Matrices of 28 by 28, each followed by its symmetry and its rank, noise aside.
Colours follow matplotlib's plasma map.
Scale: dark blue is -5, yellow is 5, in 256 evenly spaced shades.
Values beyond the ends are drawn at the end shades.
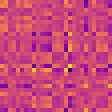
symmetric, rank two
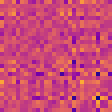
symmetric, rank three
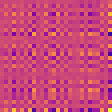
symmetric, rank one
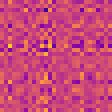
antisymmetric, rank two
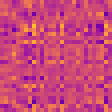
no symmetry, rank two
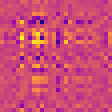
no symmetry, rank two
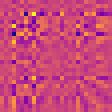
antisymmetric, rank two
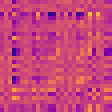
symmetric, rank two
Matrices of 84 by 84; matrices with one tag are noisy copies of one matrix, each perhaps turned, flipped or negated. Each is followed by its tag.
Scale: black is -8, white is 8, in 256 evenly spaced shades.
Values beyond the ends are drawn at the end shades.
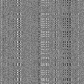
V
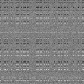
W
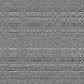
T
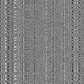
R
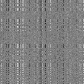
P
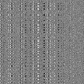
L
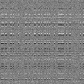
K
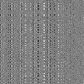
L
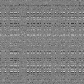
T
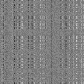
W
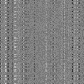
R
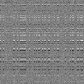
K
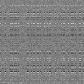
T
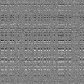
K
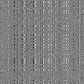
K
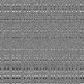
R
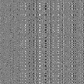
L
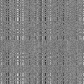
P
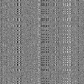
V
